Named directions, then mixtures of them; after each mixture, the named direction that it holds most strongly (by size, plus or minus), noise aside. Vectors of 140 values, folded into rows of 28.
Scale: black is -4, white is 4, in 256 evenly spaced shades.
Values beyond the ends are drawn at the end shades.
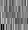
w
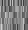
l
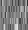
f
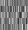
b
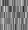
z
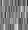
f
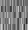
b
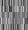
l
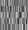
b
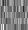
z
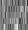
f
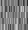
f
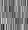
w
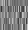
b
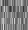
z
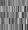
b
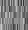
l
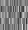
b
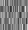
b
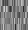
z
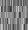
l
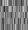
z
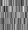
z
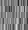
f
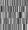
b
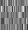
b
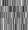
z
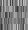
l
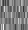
z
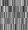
z
